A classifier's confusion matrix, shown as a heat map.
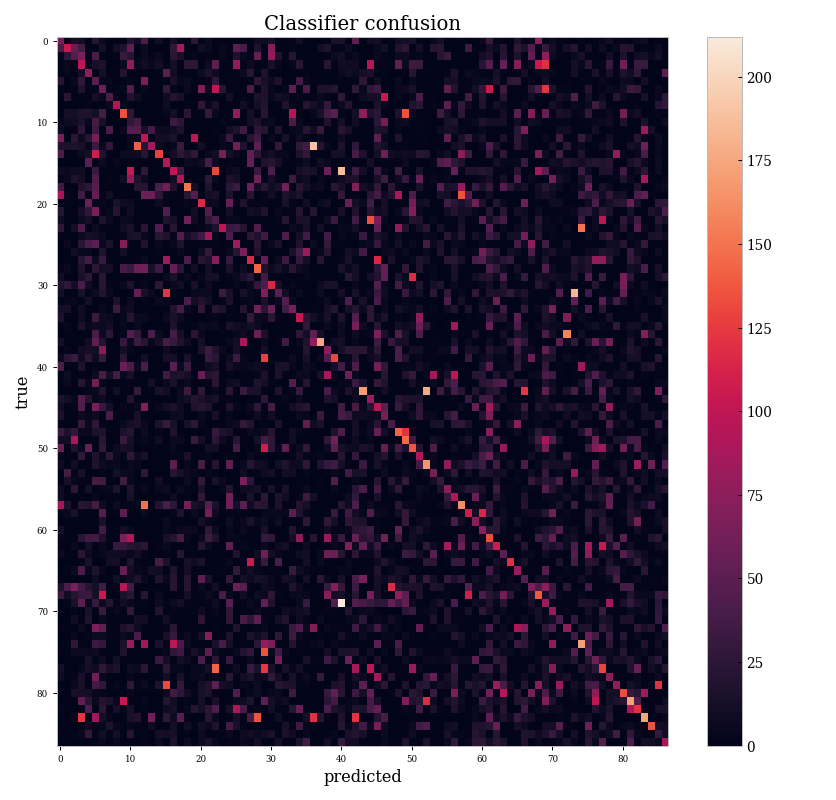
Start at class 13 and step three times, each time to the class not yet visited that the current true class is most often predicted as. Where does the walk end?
65
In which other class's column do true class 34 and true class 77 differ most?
22
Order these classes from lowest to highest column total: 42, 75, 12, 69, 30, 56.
30, 12, 56, 75, 42, 69
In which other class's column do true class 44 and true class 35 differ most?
56
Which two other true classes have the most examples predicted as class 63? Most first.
80, 50
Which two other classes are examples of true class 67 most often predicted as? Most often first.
47, 9
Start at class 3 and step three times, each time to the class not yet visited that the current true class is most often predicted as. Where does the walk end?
74
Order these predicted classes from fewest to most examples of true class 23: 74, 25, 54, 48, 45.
54, 25, 45, 48, 74
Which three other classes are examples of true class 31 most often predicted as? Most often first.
73, 15, 29
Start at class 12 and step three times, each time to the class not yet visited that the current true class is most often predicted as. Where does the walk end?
0
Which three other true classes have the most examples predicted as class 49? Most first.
9, 48, 81
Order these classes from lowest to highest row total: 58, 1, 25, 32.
32, 25, 58, 1
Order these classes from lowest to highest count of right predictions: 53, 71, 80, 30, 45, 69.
71, 53, 69, 45, 30, 80
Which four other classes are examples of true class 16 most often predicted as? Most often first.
40, 22, 10, 68
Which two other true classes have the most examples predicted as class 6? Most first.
68, 38
